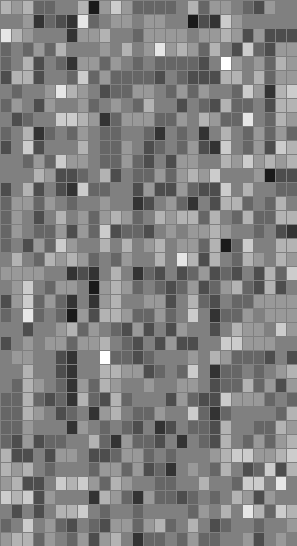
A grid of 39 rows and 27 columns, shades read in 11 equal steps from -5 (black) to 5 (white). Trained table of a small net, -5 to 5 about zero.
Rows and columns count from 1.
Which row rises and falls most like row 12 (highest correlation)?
33
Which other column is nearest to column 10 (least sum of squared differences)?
2
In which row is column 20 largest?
13
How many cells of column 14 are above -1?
21
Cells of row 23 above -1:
16
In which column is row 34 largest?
25
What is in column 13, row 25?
-2
